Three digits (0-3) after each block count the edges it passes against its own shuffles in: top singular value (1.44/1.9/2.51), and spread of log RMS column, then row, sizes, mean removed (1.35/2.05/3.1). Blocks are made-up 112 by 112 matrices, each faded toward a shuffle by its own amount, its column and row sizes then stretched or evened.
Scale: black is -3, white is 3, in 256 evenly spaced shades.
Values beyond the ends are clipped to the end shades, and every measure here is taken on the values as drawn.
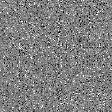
1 2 0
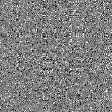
2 1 1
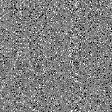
2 2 0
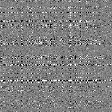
3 2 3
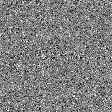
1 0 1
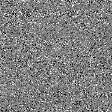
0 0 2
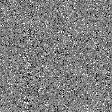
0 2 0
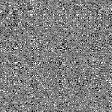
2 1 2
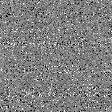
0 0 2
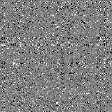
2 2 2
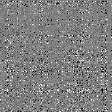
1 3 3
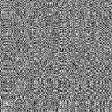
3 2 1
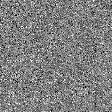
0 1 1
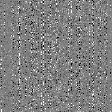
2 3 0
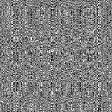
3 3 0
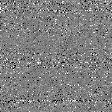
1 1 3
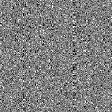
2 2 0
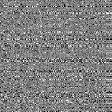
3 0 3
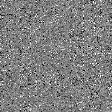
0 2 1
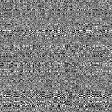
3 0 3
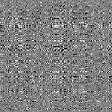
3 2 3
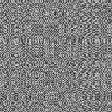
3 1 0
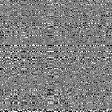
3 1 3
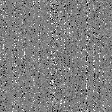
0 3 0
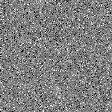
1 1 0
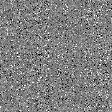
0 2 1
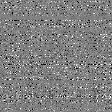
1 1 3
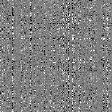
1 3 2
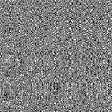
3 2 0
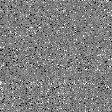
1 1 2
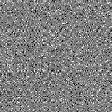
3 0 1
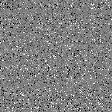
0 1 2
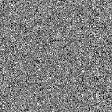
1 2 0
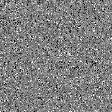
1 2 1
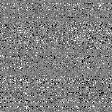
0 2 3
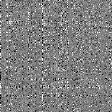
2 3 2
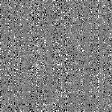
1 3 2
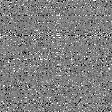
2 0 3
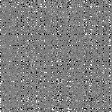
1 3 3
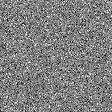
1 0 0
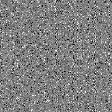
2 2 0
